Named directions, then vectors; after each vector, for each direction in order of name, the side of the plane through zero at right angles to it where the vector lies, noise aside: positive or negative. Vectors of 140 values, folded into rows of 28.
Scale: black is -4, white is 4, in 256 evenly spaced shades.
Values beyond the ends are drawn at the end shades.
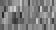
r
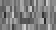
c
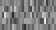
negative, positive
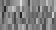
positive, positive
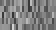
negative, positive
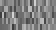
positive, negative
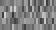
negative, positive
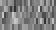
positive, negative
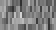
negative, negative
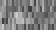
negative, negative
